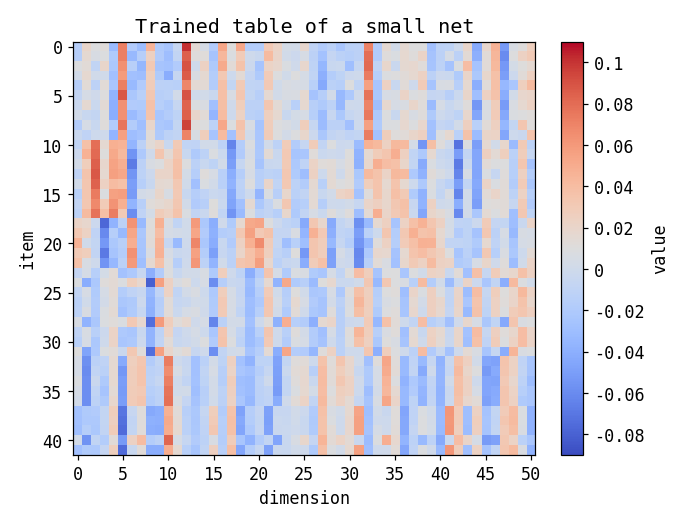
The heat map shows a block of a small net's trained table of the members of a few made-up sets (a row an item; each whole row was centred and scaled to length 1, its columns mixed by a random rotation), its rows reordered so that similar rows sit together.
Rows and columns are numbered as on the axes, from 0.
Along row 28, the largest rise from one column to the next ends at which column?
9
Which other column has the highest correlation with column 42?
17
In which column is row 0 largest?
12
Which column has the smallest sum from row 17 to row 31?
15
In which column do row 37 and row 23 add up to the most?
31
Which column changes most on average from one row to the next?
38
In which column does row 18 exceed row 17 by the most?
6
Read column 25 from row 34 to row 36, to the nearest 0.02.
0.02 0.02 0.02
